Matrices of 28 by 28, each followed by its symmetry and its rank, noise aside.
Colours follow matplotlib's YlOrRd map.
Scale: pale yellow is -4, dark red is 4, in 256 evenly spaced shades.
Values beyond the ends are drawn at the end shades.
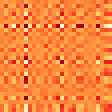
symmetric, rank one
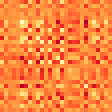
symmetric, rank two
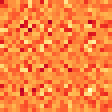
symmetric, rank three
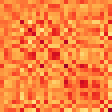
symmetric, rank three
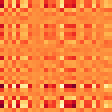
no symmetry, rank one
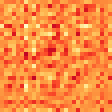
symmetric, rank three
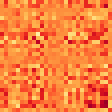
no symmetry, rank three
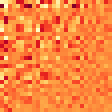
no symmetry, rank two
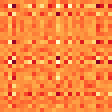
no symmetry, rank one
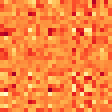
no symmetry, rank three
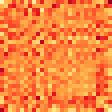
symmetric, rank three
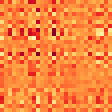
no symmetry, rank two
